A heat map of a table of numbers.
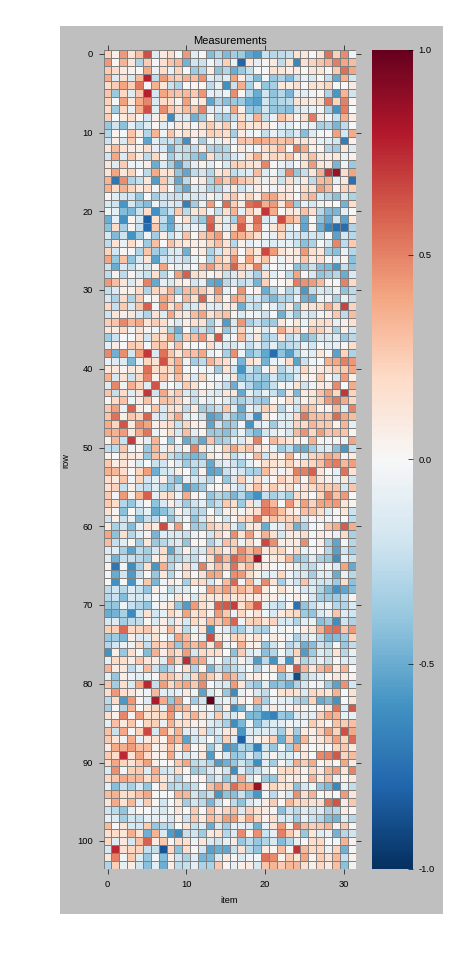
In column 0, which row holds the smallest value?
76
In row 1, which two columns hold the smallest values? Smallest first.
17, 24
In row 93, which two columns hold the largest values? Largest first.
19, 16
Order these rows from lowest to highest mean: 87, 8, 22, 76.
22, 76, 8, 87
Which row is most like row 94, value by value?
90
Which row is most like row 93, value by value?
64
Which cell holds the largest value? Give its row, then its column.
82, 13
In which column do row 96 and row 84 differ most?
2
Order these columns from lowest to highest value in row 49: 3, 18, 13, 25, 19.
25, 18, 13, 19, 3
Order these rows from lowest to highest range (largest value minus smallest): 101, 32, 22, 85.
85, 32, 22, 101
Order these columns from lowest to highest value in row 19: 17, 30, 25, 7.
30, 7, 25, 17
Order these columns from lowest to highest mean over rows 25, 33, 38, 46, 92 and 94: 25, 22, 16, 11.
22, 16, 11, 25
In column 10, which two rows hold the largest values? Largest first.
77, 28
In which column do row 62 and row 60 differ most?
20
